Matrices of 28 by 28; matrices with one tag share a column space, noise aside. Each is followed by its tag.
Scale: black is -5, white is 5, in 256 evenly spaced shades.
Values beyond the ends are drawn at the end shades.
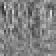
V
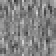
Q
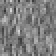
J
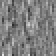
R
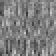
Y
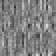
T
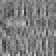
Y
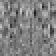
V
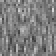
J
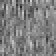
Q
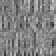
T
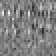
V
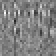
V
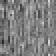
Q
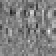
V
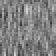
R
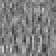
J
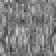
J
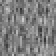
J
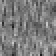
R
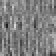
T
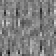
Y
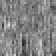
T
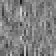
R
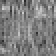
Q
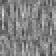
R
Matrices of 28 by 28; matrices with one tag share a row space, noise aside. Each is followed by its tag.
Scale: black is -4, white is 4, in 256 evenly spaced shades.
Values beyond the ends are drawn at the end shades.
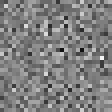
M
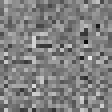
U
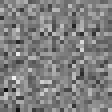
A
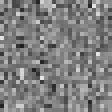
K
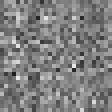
A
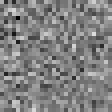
A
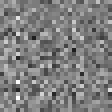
A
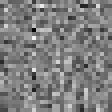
U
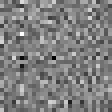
K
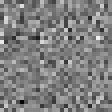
K
